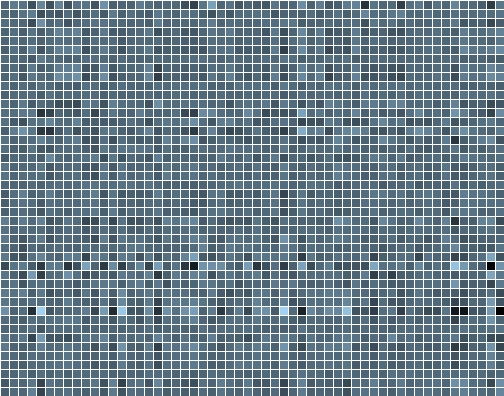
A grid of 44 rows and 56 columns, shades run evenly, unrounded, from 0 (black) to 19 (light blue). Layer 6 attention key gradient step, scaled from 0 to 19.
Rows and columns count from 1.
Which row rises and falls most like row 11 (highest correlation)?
23
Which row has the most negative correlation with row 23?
27
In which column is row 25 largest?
38
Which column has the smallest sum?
18
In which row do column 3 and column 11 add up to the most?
22
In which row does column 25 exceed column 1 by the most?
30
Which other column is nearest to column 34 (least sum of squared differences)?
52
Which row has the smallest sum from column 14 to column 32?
15
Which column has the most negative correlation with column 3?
26
